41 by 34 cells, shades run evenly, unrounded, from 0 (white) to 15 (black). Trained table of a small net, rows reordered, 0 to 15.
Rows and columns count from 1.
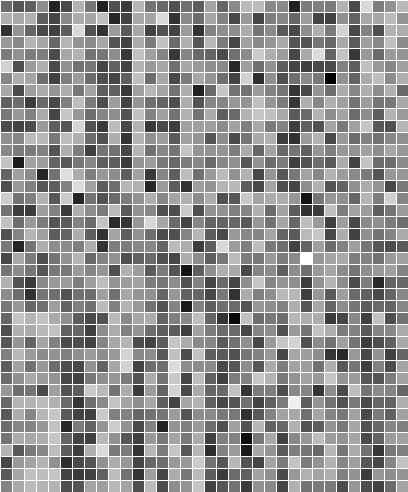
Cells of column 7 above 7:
24
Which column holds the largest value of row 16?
13
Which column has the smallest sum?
34
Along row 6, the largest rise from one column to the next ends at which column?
2
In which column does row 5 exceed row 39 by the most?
25
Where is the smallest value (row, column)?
22, 26
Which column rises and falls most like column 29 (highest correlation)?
33
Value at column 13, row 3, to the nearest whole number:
11
